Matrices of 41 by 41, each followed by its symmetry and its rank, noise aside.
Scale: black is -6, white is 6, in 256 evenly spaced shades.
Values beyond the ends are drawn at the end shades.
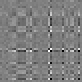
symmetric, rank one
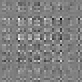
no symmetry, rank two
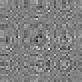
symmetric, rank three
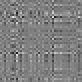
antisymmetric, rank two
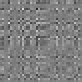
symmetric, rank two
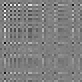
symmetric, rank one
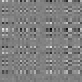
no symmetry, rank one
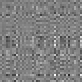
no symmetry, rank three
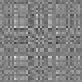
no symmetry, rank two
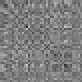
symmetric, rank three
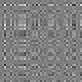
no symmetry, rank two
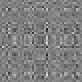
no symmetry, rank three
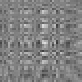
no symmetry, rank two
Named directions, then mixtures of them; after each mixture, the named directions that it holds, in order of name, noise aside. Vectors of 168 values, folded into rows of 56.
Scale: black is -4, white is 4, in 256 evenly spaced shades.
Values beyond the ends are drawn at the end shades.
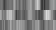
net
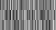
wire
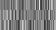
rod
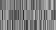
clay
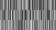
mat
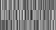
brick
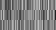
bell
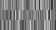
rod.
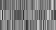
bell, clay, net.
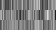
bell, net.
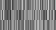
bell.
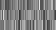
bell, rod.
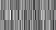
bell, wire.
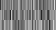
mat, wire.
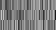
bell.
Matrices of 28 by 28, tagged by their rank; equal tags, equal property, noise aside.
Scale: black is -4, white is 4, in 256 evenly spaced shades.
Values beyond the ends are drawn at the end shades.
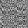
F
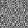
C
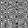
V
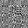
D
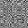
D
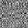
D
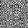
D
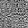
D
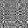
C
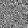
F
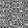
D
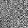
D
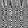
V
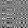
V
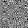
D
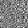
C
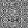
D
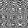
V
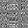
C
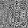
D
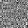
D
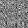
D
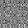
C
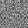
F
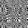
C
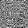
D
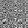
D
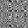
V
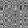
V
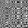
V
